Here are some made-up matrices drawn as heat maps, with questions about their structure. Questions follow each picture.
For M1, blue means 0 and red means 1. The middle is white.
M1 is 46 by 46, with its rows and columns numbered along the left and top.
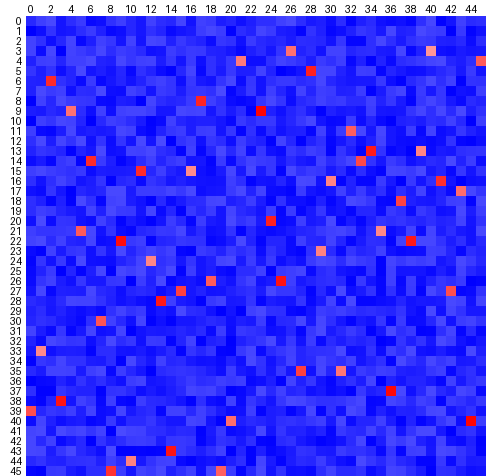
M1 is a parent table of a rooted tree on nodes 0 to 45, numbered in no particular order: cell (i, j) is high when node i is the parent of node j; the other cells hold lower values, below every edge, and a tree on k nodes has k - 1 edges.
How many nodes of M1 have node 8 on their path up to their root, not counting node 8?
7
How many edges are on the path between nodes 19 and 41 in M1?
8
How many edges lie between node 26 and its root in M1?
3
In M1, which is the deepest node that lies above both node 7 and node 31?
35
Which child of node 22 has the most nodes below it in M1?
9
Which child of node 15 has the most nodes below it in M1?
16
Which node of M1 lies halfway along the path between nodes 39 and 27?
5
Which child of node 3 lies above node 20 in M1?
40
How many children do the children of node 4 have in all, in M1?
4
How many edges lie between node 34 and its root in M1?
7
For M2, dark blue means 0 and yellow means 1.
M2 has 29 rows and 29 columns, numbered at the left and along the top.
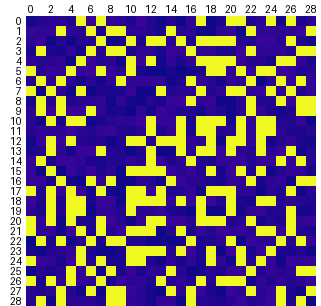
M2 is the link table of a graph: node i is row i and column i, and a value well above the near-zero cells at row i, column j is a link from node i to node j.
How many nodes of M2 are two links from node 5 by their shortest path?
9
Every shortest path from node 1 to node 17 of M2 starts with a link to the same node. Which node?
node 22
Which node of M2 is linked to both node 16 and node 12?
node 14
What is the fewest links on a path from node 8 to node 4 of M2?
2
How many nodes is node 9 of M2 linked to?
6
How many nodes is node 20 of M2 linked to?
11
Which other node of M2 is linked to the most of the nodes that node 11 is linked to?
node 10
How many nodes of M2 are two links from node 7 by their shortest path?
9
